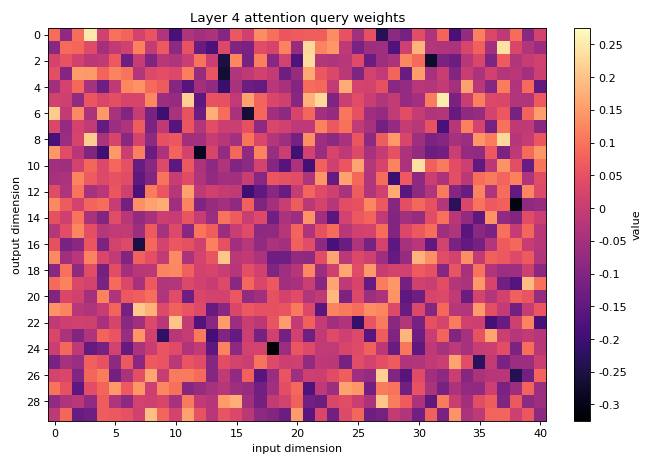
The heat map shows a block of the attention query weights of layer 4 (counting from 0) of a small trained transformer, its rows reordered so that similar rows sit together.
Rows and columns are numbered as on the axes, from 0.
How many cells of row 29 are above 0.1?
4
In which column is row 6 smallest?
16
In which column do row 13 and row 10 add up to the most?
30
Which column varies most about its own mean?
21
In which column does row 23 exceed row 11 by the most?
7
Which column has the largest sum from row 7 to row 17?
37
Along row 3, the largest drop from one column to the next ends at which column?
14
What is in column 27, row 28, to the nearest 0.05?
0.2
